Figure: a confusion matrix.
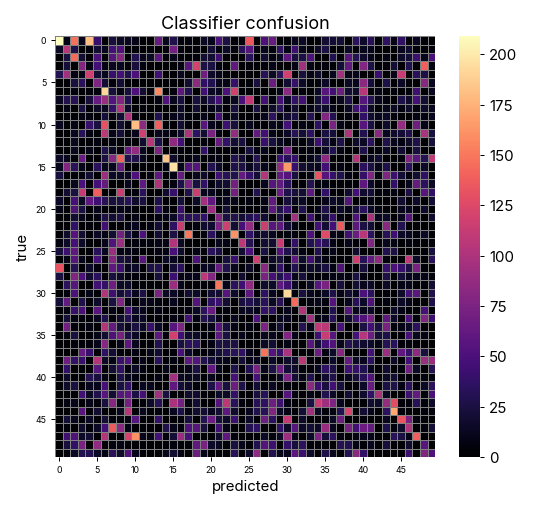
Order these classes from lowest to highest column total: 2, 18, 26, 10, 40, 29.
26, 10, 18, 29, 2, 40
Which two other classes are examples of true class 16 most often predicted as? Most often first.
34, 27
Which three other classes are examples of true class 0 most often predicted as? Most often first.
4, 2, 25
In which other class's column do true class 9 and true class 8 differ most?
35
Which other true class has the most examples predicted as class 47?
37
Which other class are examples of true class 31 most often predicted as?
8
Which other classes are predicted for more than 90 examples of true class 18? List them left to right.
3, 5, 8
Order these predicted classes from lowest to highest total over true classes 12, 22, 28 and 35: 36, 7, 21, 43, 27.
7, 36, 43, 21, 27
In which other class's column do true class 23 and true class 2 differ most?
17
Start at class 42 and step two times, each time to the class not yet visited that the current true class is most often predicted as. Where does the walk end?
10
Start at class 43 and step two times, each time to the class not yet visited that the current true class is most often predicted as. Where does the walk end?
38
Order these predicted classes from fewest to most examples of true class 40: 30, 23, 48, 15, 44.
48, 44, 23, 30, 15
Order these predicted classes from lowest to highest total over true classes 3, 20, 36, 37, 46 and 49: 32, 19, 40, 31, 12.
12, 19, 31, 32, 40
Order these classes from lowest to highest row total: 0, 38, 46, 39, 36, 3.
36, 39, 3, 38, 46, 0
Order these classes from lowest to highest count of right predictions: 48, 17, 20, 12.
48, 17, 20, 12
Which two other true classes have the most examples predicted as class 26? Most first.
49, 39
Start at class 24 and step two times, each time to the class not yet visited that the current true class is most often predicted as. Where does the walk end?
21
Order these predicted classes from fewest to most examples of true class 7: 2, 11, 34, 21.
11, 34, 2, 21
